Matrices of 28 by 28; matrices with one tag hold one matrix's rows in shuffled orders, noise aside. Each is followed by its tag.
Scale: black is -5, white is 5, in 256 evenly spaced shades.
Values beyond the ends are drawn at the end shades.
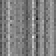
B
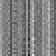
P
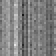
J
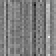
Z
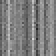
B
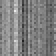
J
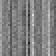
P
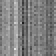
J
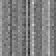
P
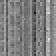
Z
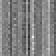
P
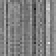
Z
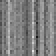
B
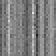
B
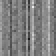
P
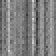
B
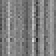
B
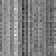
J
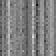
B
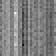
J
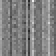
P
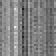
J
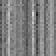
B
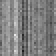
J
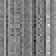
Z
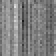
J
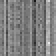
Z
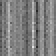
B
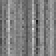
B
